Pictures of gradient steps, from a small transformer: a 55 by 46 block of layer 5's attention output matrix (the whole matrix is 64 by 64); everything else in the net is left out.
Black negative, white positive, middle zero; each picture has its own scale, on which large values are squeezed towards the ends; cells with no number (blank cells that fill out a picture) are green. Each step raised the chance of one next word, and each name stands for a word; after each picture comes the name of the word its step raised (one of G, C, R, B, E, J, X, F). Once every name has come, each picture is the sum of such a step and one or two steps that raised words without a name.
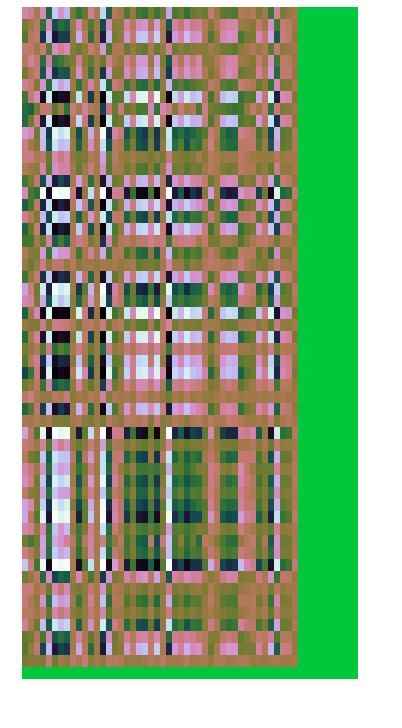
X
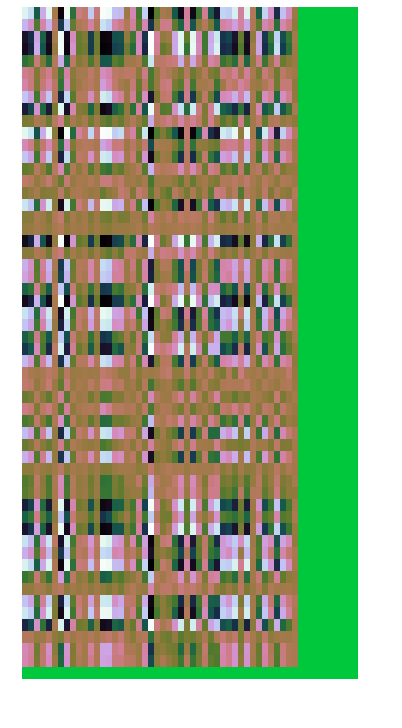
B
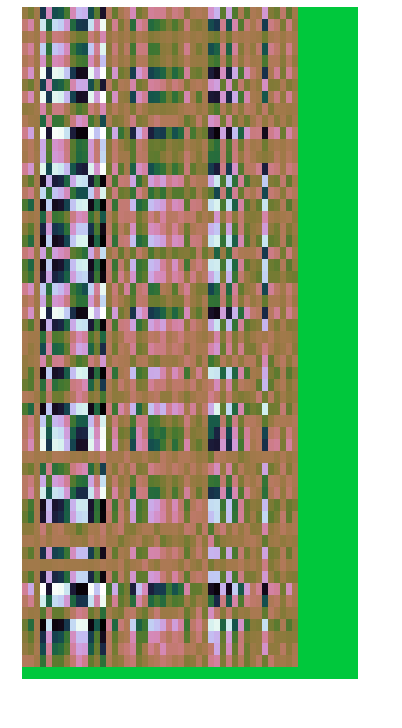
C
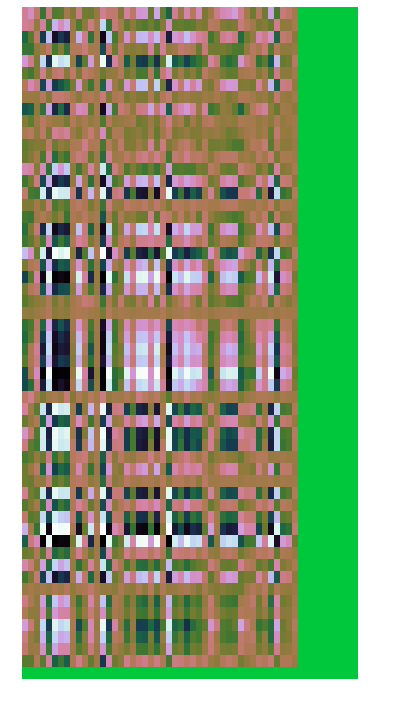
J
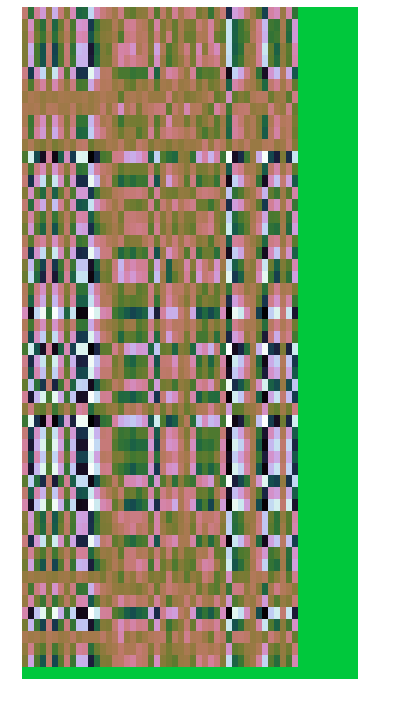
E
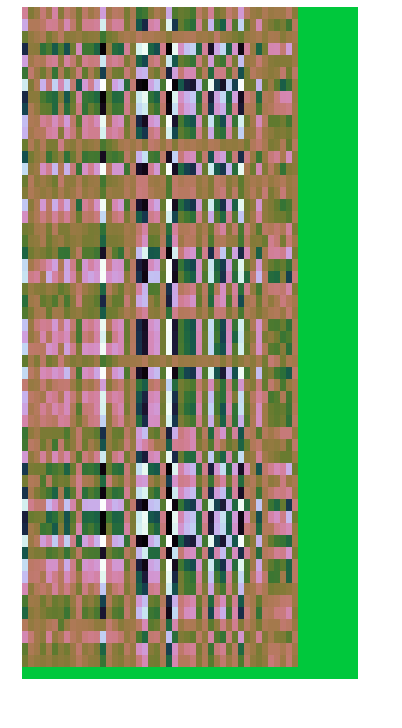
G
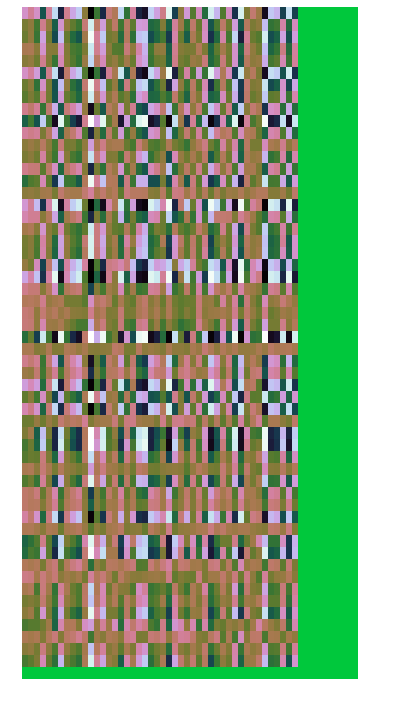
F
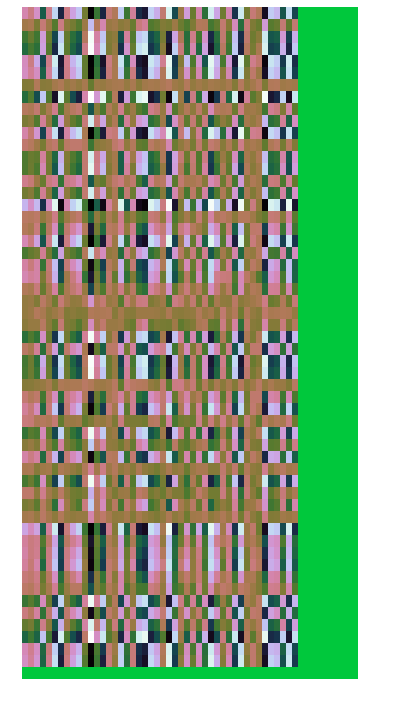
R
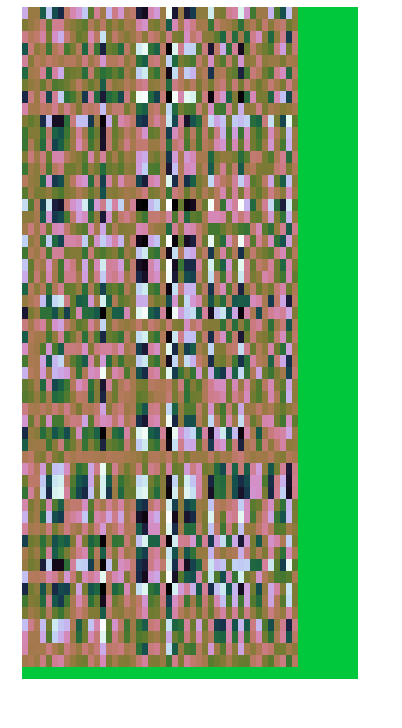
C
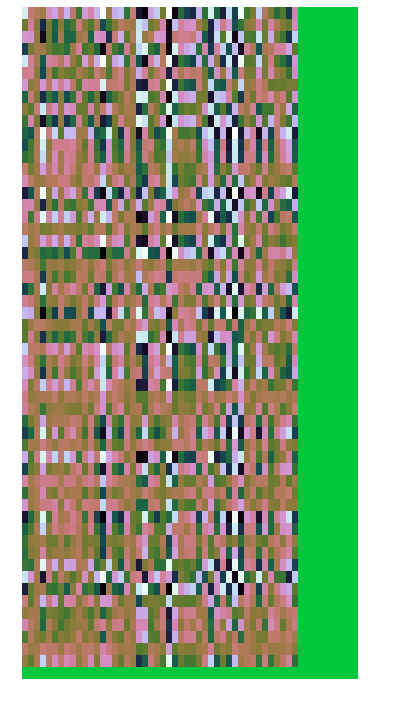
X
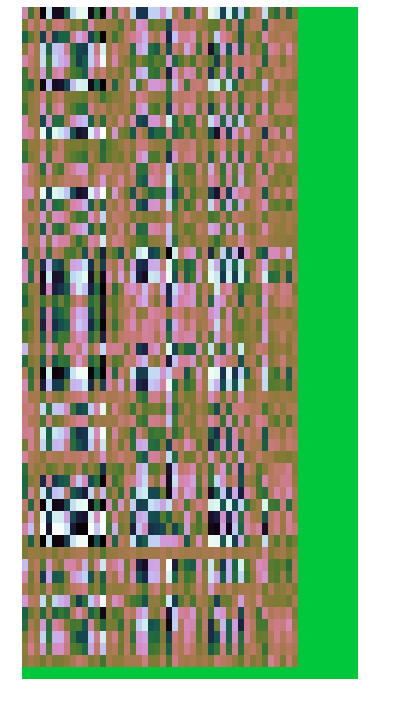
J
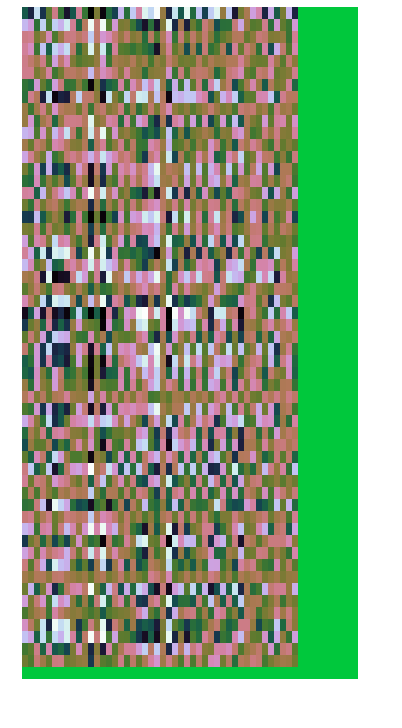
E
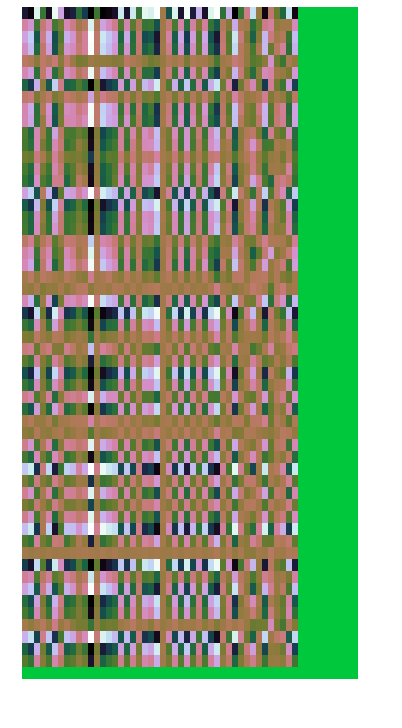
B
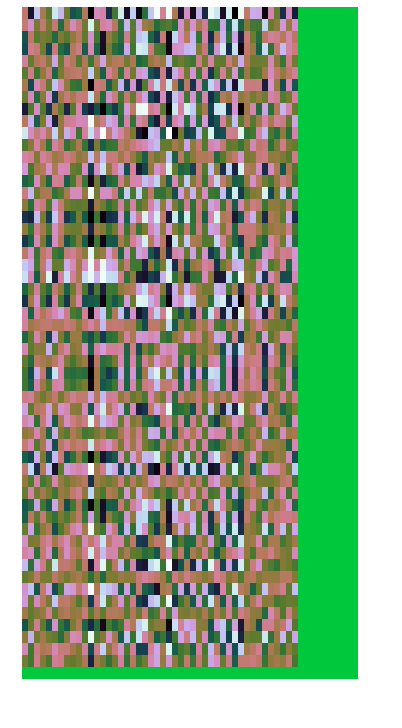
B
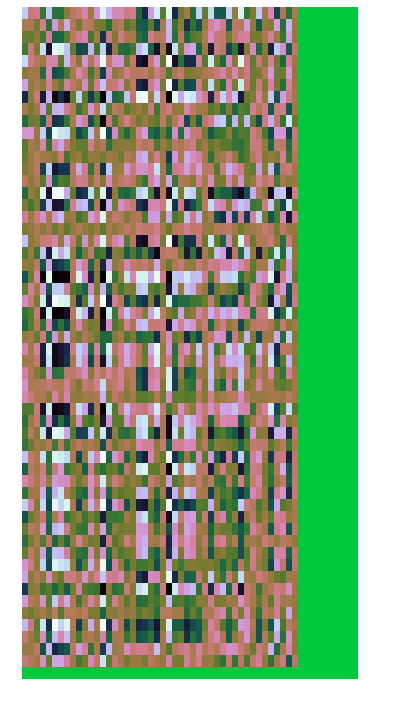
X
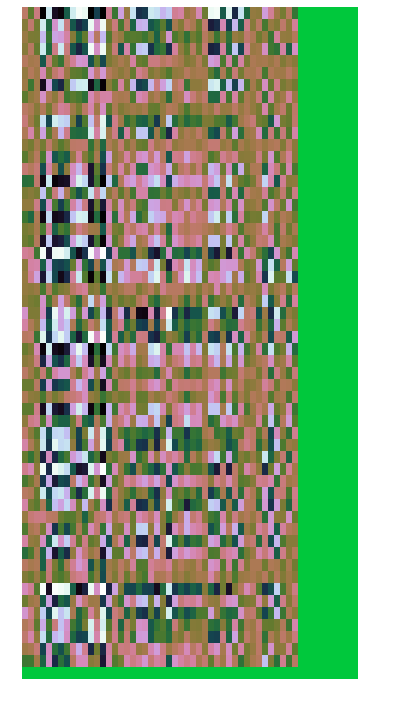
E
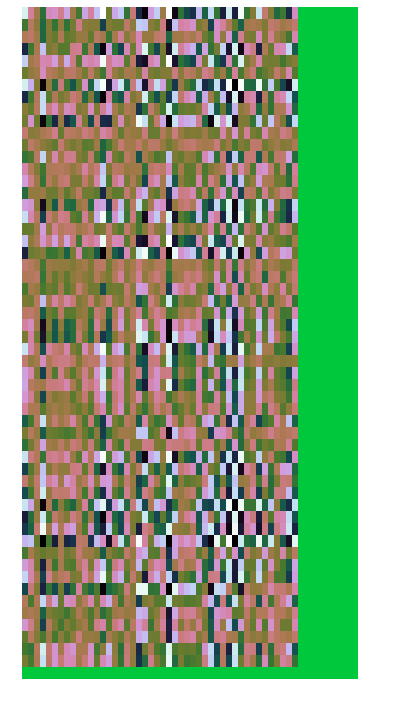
G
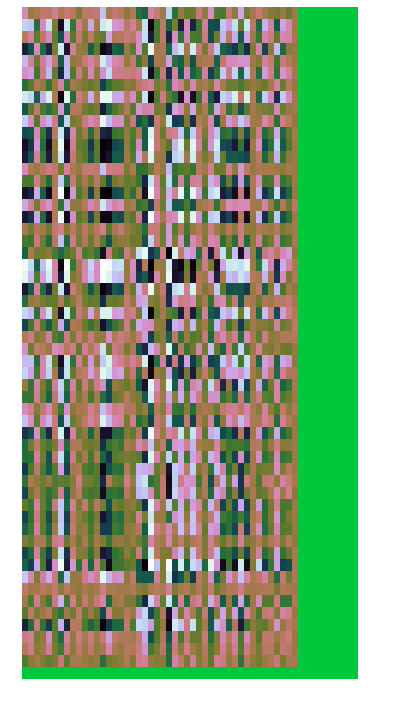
X
